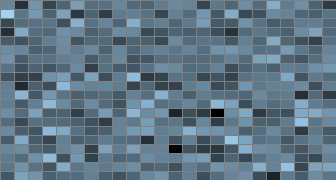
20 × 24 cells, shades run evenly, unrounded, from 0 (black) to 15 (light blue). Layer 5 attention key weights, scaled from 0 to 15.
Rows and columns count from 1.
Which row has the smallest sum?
5
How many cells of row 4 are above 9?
7
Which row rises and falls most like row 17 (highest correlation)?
13
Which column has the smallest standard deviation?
9
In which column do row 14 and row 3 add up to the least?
16
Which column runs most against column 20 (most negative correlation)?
23
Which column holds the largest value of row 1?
20
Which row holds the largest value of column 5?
10
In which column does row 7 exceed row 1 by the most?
24
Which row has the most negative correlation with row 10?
11
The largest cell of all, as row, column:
2, 1
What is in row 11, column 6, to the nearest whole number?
7
